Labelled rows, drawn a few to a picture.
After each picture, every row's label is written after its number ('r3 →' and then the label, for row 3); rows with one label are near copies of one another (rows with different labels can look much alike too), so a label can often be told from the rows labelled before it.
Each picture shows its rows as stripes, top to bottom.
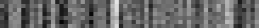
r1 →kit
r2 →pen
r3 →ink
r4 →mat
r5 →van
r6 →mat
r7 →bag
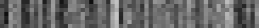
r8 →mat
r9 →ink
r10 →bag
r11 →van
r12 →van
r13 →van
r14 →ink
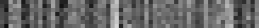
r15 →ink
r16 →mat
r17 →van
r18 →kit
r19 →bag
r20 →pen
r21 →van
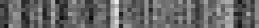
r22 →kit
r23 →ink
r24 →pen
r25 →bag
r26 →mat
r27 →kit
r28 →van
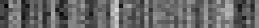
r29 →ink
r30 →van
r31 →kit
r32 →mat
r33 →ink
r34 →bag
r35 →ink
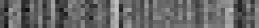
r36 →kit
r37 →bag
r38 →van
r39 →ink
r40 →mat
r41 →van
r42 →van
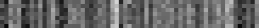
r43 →van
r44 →pen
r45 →ink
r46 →ink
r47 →kit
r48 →ink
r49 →van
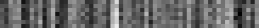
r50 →ink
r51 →mat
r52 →bag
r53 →kit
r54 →bag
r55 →pen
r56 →kit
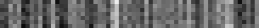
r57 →kit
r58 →ink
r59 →ink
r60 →kit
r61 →pen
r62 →ink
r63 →mat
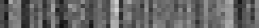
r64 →van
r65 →bag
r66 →kit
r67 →van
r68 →van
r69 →mat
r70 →mat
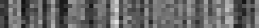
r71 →ink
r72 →mat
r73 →ink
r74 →ink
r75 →van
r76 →pen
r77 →bag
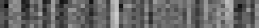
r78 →mat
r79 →van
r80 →bag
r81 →pen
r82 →kit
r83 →pen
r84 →bag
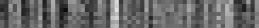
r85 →bag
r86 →ink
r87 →ink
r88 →mat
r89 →pen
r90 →mat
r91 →pen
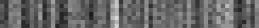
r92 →bag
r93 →pen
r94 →bag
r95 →mat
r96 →pen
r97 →ink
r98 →kit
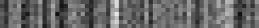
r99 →pen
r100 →ink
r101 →mat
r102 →kit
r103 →bag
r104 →pen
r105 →mat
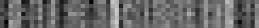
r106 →mat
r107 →van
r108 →pen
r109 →ink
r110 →pen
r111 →van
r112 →van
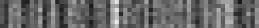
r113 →kit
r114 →mat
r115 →pen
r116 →bag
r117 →pen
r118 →pen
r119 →ink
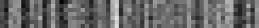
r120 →mat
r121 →bag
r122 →van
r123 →bag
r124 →pen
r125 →ink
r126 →bag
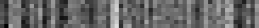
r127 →ink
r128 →bag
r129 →pen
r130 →pen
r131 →mat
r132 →bag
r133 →van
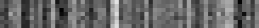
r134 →kit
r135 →kit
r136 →mat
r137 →ink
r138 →bag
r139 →kit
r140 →kit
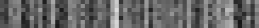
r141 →bag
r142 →kit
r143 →pen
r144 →ink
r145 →bag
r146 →kit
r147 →kit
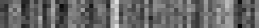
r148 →kit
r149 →mat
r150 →ink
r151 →bag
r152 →pen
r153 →pen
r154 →kit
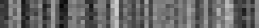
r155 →ink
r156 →mat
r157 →ink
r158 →ink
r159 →mat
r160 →ink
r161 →ink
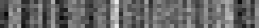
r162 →kit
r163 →pen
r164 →ink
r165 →van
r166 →mat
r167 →bag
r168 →ink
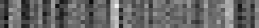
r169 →mat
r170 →kit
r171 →van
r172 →mat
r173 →van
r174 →pen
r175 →van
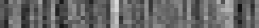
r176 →pen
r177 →kit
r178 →kit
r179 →kit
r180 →bag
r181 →van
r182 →mat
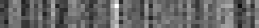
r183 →bag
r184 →kit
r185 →ink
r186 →bag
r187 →pen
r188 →van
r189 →kit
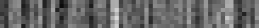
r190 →mat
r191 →mat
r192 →kit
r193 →ink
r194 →pen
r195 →pen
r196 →bag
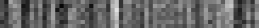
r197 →van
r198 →mat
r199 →kit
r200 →bag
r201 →bag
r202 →ink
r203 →bag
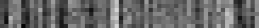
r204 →bag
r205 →bag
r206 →pen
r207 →mat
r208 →van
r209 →van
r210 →ink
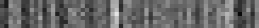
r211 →van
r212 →van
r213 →bag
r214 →kit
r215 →pen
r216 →ink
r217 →van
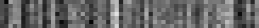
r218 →van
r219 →bag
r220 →bag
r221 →kit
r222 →bag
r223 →mat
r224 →ink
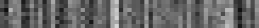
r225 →bag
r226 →bag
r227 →van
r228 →pen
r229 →kit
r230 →mat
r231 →kit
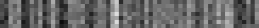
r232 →bag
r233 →ink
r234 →ink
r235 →pen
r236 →van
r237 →ink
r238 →mat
